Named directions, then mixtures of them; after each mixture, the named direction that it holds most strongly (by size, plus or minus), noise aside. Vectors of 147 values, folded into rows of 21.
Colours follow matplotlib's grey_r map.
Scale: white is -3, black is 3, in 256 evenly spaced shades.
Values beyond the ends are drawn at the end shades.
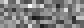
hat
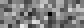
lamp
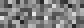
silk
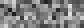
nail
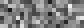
lamp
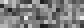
nail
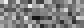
hat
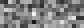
lamp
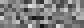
hat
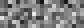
silk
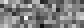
nail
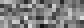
nail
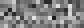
nail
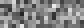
nail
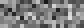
nail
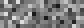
silk
